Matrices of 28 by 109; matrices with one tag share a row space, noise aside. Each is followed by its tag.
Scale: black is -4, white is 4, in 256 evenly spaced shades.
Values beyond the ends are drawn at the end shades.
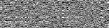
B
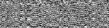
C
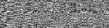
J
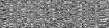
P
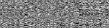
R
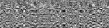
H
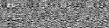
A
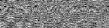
J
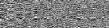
J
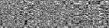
R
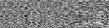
R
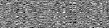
H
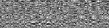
C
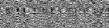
H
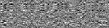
P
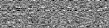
A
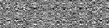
H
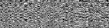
R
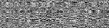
C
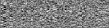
P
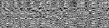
C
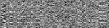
P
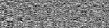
J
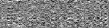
A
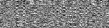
H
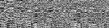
J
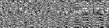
R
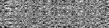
B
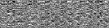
A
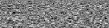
A
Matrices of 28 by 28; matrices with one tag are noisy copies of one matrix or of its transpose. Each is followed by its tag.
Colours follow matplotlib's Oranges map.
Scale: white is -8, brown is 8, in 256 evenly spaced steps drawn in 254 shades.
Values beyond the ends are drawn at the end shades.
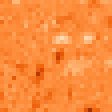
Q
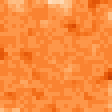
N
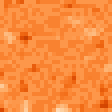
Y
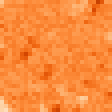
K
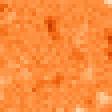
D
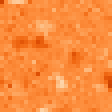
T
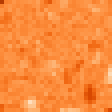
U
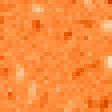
Y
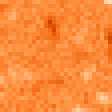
D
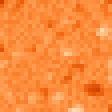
U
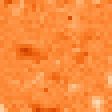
D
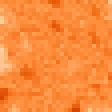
N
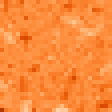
Y
